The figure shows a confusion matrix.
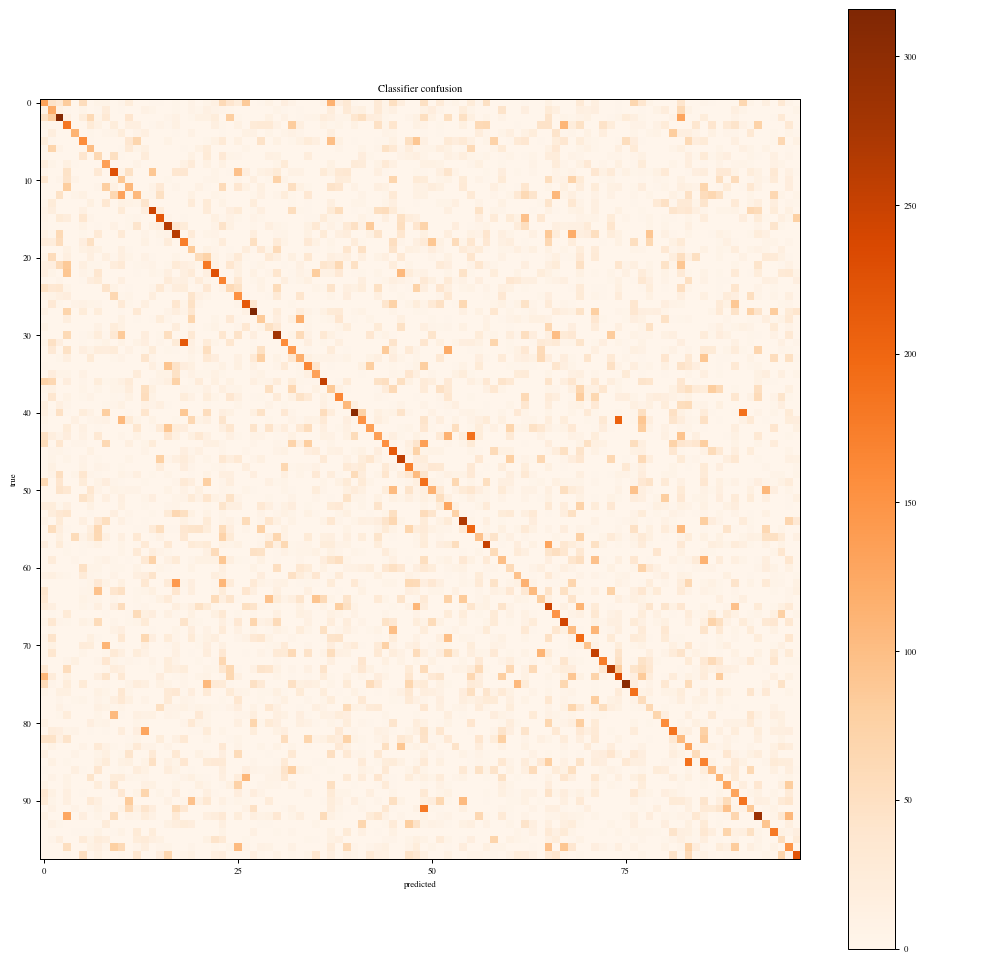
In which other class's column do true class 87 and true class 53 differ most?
26
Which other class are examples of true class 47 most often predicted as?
31
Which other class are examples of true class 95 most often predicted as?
58
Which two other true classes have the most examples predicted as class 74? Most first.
41, 73
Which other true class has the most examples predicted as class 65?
57
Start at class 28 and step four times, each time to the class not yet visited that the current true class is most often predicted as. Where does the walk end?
46
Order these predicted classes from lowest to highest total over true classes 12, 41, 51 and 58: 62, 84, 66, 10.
84, 62, 66, 10
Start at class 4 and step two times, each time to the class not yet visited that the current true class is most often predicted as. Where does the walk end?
13
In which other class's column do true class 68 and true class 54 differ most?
71
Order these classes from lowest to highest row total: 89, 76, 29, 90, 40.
29, 89, 76, 90, 40
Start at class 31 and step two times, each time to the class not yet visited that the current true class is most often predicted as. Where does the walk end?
50
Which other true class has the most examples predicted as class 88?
91
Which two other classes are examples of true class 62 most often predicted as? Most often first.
17, 23
